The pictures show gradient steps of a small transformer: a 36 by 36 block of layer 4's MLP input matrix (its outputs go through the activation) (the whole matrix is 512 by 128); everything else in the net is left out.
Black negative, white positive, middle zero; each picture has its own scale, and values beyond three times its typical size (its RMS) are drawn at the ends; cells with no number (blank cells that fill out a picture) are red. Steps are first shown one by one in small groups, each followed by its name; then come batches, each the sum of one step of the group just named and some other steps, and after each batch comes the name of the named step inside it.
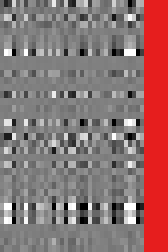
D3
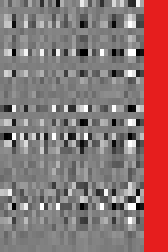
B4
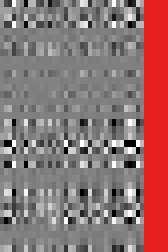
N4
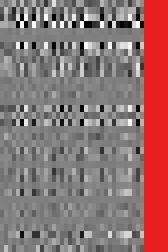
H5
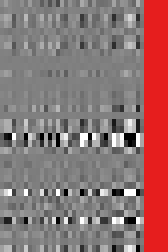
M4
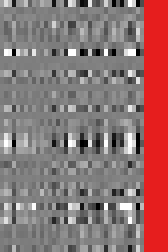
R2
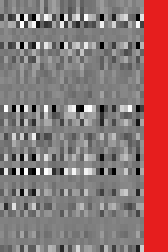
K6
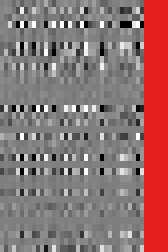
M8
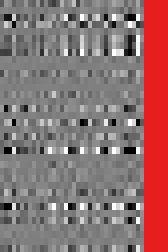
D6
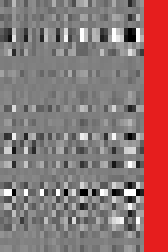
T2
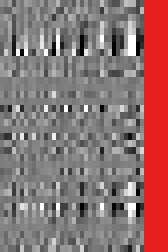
B4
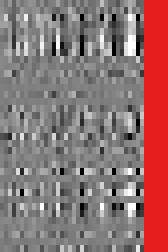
B4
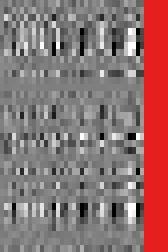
D3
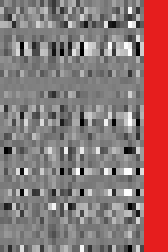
D6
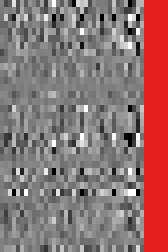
T2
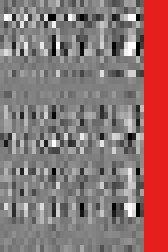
D3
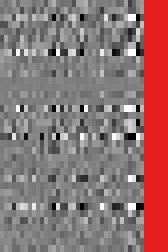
M4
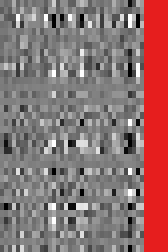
D6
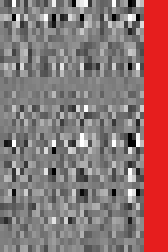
N4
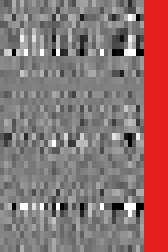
D3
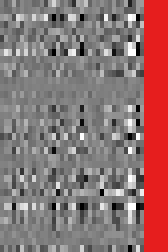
D3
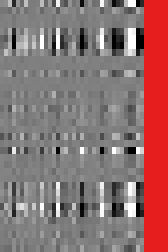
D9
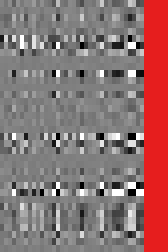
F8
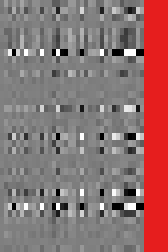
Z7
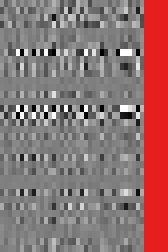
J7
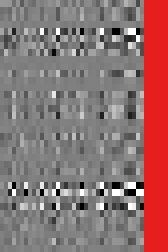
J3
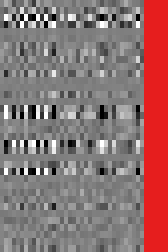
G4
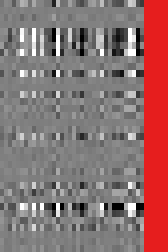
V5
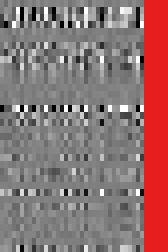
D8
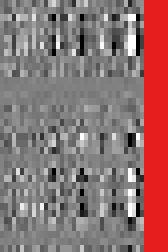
D9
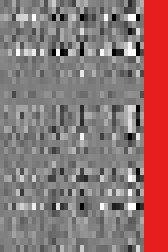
Z7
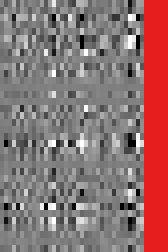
J7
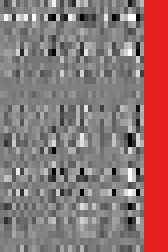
J7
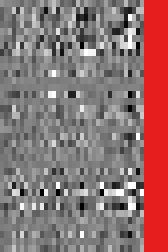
J3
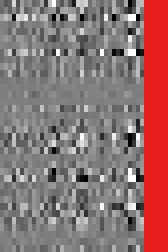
Z7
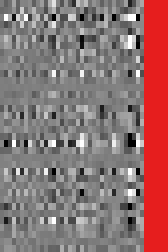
G4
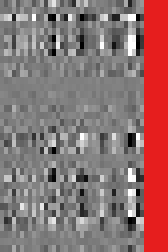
D9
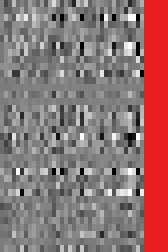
F8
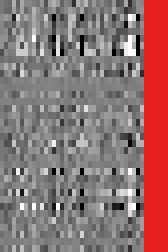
V5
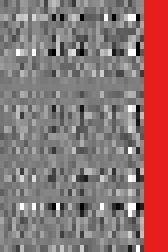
V5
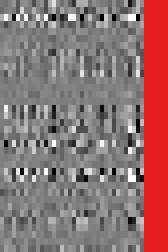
G4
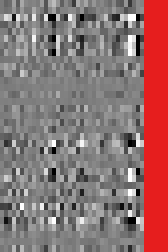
V5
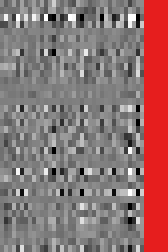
J7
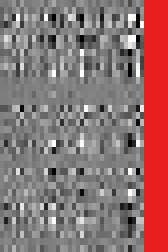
D8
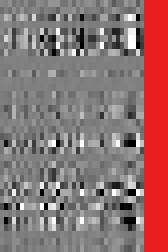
J3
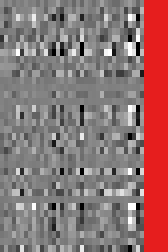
F8
